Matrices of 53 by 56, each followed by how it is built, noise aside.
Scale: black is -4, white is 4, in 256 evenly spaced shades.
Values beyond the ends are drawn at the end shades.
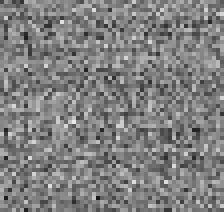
blocks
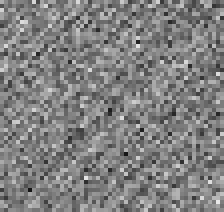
Hankel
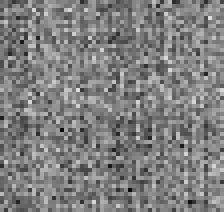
blocks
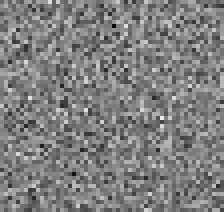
noise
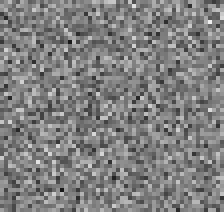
noise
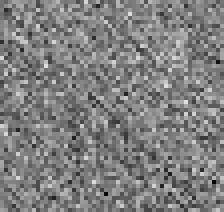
Toeplitz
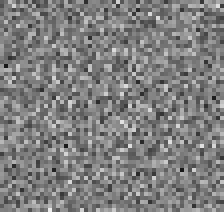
blocks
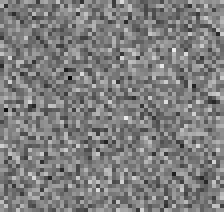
Toeplitz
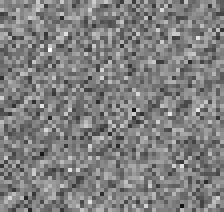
Hankel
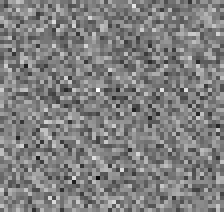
Toeplitz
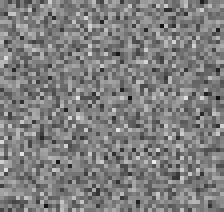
noise
